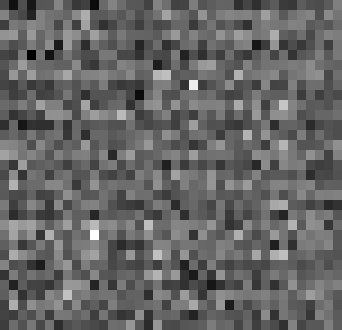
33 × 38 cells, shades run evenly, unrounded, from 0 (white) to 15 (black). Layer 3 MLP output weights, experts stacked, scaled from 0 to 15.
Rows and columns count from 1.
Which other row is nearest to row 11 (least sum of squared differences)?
15
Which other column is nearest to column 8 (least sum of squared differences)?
36
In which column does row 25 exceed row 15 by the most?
31
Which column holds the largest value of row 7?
18
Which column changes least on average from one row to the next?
38
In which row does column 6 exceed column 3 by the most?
6
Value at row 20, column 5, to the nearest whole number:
11
